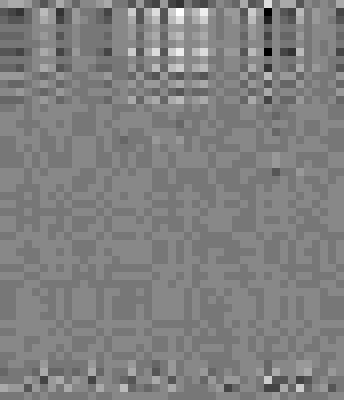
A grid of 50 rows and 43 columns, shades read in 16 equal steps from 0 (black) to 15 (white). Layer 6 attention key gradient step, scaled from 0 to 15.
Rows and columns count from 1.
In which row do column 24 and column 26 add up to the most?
2
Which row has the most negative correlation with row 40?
28
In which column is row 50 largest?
35
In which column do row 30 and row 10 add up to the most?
34
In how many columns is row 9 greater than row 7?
16
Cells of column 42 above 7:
24
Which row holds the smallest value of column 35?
49
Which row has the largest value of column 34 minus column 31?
48
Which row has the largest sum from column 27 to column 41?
47
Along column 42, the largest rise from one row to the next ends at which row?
50
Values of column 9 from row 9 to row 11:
6 8 7
